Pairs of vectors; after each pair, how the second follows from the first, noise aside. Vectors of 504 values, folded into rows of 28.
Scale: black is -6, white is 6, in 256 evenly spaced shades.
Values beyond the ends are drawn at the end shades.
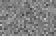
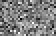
wrapped around, scaled up.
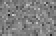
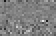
reversed, partly zeroed.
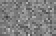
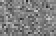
reversed, negated.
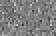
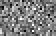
wrapped around, scaled up.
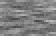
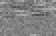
partly zeroed.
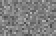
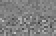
partly zeroed.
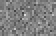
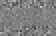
reversed, partly zeroed.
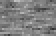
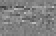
reversed, partly zeroed.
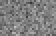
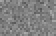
reversed, negated, shrunk.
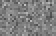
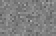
shrunk.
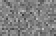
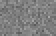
reversed, negated, shrunk.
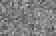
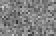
reversed, negated.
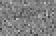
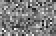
wrapped around, scaled up.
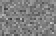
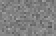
reversed, shrunk.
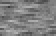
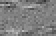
partly zeroed.
